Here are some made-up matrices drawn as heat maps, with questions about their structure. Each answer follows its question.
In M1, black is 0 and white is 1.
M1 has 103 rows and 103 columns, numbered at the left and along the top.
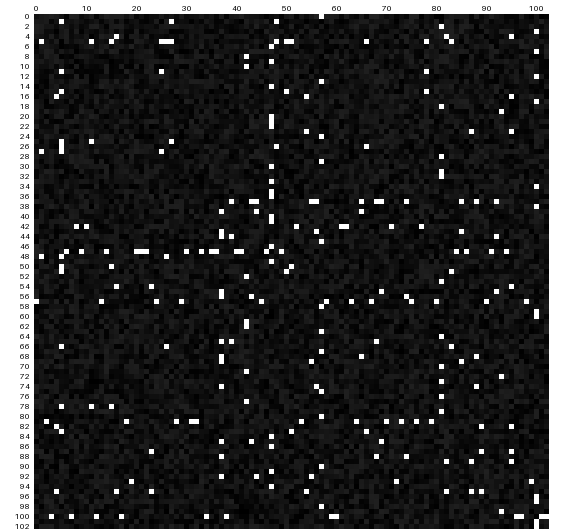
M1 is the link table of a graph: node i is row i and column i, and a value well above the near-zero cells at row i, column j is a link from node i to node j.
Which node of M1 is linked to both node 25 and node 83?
node 5
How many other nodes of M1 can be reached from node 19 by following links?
3
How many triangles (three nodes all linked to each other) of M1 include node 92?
2
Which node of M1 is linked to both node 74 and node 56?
node 37
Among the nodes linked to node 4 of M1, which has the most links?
node 95
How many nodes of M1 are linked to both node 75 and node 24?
1
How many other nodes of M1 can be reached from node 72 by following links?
3
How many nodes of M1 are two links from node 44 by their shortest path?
9
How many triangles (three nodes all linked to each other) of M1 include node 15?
2
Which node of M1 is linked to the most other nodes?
node 47
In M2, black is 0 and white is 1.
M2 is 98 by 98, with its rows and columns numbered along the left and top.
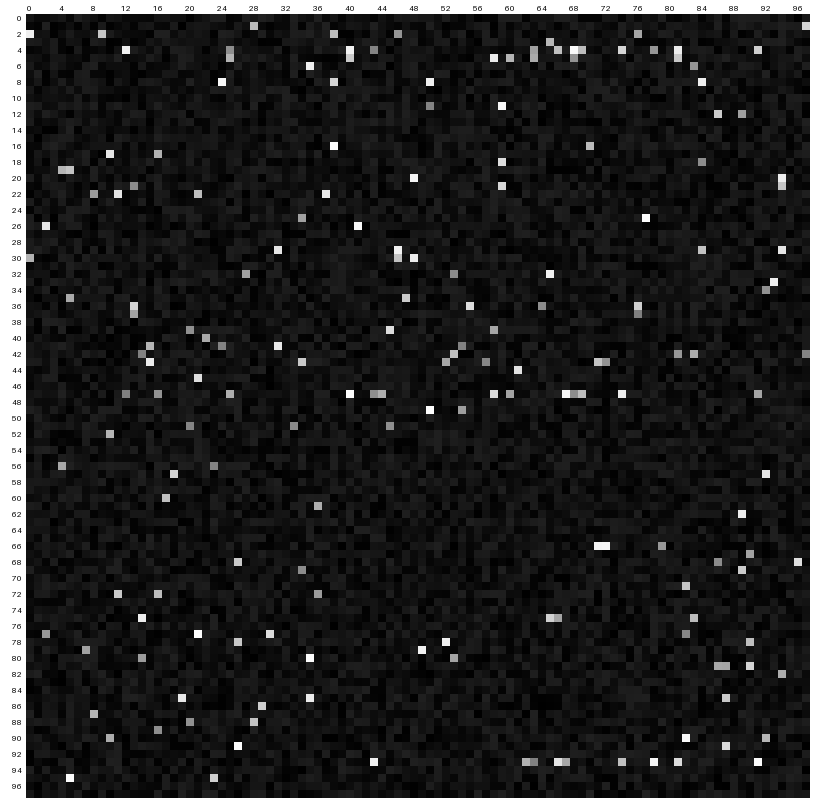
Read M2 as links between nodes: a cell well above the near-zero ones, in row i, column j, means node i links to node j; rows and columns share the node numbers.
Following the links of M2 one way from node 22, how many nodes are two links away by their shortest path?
8
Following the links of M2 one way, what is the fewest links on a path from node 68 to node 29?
2
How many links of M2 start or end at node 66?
6
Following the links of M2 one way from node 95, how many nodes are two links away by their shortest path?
7
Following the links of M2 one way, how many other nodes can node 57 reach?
4
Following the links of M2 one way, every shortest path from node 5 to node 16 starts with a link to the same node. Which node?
node 60
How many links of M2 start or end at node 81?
7
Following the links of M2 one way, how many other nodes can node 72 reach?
11
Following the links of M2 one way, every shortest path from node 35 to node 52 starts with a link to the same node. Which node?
node 47
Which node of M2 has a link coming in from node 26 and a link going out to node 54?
node 41
